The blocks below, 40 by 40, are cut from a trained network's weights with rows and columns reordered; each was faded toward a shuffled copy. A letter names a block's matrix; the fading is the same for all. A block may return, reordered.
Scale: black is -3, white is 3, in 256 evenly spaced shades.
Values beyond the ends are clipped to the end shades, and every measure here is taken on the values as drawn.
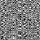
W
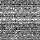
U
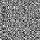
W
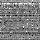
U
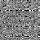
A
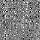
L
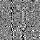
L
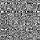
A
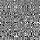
L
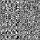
W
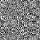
W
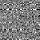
A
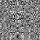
W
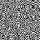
W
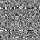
A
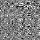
L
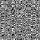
W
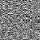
W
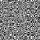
W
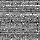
U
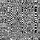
L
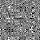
L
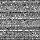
U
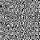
W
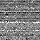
U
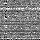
U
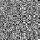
W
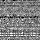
U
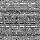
U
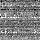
U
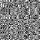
W
